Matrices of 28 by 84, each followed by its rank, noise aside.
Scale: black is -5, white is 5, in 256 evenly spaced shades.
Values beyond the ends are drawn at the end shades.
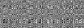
four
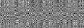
four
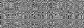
six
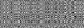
three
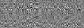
four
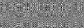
four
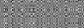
two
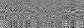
three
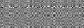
three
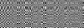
two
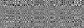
three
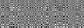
two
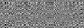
four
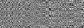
four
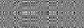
two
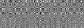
three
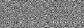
six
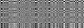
one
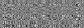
four
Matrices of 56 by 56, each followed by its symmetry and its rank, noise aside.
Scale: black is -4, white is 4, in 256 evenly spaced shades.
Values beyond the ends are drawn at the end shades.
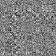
antisymmetric, rank eight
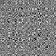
symmetric, rank eight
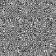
symmetric, rank eight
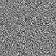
antisymmetric, rank eight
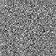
no symmetry, rank twelve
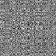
no symmetry, rank eight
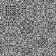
symmetric, rank eight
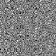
no symmetry, rank eight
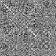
symmetric, rank eight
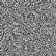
antisymmetric, rank eight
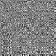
no symmetry, rank eight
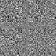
antisymmetric, rank eight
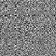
no symmetry, rank eight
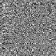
no symmetry, rank eight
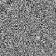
no symmetry, rank twelve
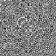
symmetric, rank eight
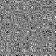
antisymmetric, rank eight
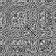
symmetric, rank eight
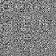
no symmetry, rank twelve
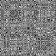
symmetric, rank eight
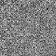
no symmetry, rank twelve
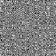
no symmetry, rank eight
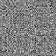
symmetric, rank eight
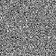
no symmetry, rank twelve
